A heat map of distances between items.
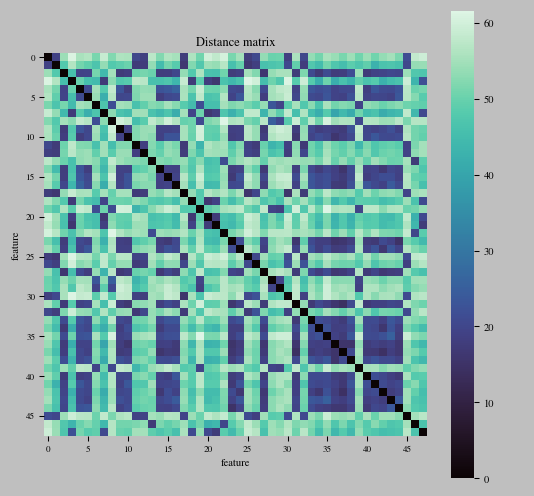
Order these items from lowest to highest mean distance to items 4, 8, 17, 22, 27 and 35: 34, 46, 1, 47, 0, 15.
34, 15, 1, 46, 0, 47
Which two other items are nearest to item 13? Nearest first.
46, 22
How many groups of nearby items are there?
5
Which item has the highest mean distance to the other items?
22
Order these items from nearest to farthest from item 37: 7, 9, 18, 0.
9, 7, 18, 0
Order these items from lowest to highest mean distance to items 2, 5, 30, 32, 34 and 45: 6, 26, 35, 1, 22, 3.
1, 26, 35, 6, 3, 22
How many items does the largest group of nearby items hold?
23
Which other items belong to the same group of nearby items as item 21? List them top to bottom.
3, 7, 18, 20, 47
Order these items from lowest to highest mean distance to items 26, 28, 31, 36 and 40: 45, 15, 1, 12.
15, 1, 12, 45
